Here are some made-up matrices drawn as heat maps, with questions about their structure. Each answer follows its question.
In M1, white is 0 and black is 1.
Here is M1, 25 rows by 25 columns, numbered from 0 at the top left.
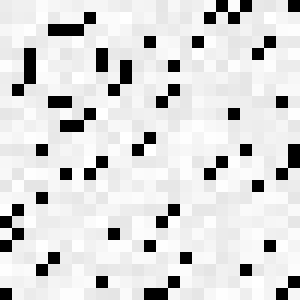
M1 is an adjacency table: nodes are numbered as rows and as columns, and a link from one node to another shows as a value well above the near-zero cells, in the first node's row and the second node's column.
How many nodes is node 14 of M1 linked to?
4
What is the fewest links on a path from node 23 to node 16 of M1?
4
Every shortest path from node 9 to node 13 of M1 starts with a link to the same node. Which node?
node 7
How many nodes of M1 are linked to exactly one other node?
3
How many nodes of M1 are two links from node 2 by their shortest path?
4
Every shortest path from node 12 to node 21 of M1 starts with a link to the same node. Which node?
node 24
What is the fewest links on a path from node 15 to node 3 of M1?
7
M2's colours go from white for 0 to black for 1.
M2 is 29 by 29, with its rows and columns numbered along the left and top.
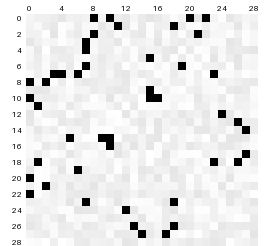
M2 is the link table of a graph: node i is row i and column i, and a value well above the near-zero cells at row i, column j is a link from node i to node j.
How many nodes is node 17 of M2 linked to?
1
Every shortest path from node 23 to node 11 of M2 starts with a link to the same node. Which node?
node 18
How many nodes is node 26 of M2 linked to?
2
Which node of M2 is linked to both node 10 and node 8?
node 0
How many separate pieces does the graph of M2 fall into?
6
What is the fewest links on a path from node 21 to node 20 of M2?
4
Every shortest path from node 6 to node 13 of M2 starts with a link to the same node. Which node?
node 7
